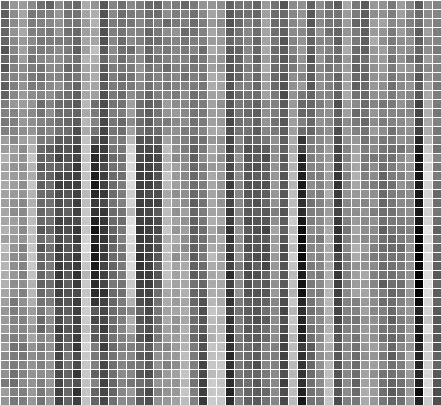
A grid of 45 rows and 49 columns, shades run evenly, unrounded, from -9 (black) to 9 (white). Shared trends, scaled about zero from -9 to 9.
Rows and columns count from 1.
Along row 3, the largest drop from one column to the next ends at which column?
12
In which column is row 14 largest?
10
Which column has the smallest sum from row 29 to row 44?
47
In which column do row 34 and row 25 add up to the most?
48
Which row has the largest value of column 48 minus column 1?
43
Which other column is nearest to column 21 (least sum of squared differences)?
37
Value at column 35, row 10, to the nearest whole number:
-3
